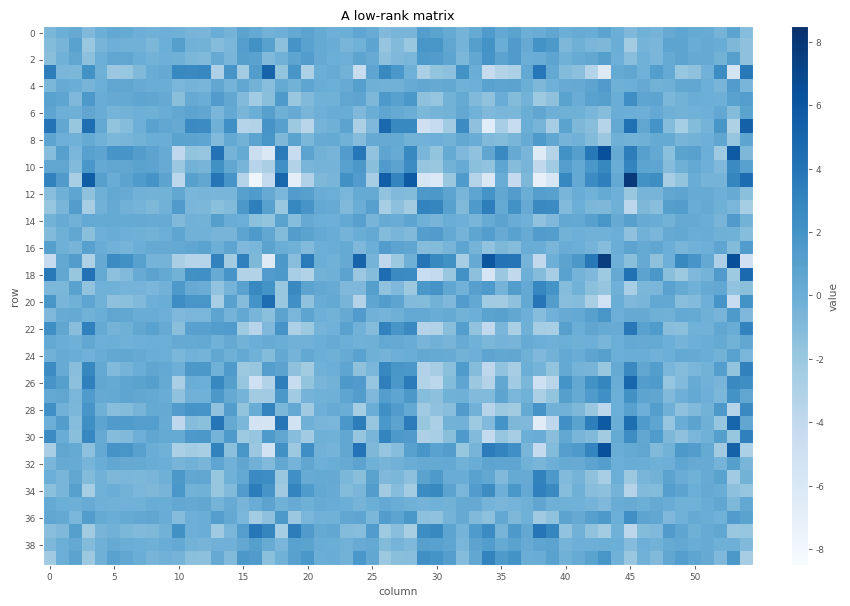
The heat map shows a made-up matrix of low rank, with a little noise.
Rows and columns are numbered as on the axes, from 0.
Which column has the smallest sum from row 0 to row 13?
16
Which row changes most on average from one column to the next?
11
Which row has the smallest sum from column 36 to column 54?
3
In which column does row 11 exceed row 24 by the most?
45
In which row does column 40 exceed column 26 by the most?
17
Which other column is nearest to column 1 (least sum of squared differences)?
7
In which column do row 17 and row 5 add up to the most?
43
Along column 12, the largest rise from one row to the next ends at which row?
18
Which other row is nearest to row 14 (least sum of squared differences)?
21
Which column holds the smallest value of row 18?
34
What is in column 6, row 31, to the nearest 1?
2
